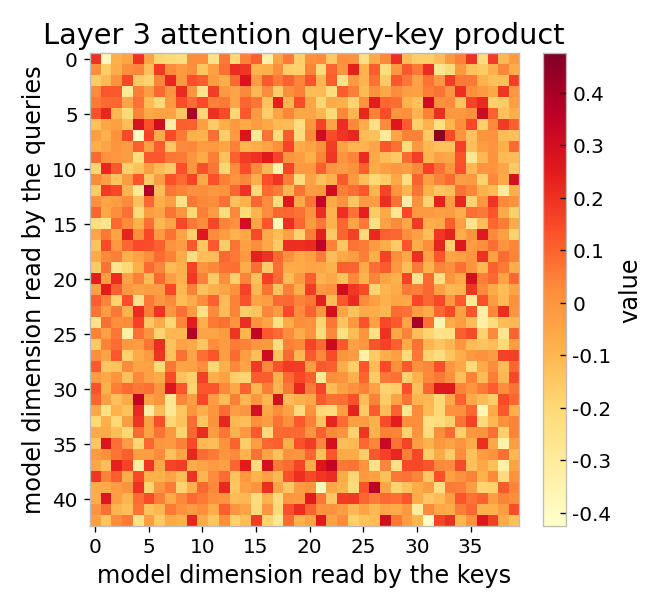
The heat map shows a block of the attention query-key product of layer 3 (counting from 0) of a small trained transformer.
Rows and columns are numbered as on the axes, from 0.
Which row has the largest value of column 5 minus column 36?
12
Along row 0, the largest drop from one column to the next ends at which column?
1
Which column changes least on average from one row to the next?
20
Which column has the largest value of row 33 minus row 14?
28
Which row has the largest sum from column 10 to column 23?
37
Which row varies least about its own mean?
8
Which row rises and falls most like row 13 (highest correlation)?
42
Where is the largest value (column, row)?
32, 7
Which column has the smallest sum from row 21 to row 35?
36
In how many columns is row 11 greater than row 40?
21
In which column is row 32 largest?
15
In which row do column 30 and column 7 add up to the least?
6
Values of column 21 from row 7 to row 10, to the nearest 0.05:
0.3 0 0.05 0.1
